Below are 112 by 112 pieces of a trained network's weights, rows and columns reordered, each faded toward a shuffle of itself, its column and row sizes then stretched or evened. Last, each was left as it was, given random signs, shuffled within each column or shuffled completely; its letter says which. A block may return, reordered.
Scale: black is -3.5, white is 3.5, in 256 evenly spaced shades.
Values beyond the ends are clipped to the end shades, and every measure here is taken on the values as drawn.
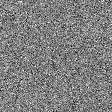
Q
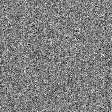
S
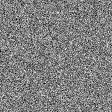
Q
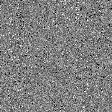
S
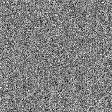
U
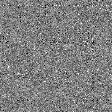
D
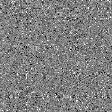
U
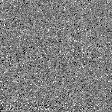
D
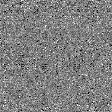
U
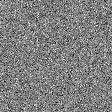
Q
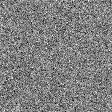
Q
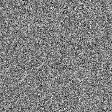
D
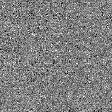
U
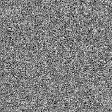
U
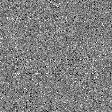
D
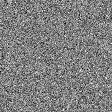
Q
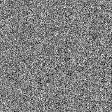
S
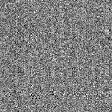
U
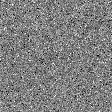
Q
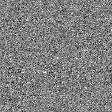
D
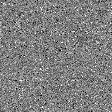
D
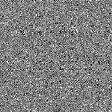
U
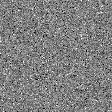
S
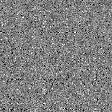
U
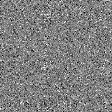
U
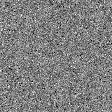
Q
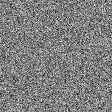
Q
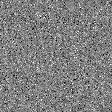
Q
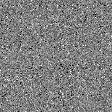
U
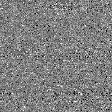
U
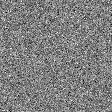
Q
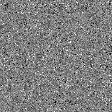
D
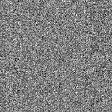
U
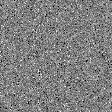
S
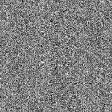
U
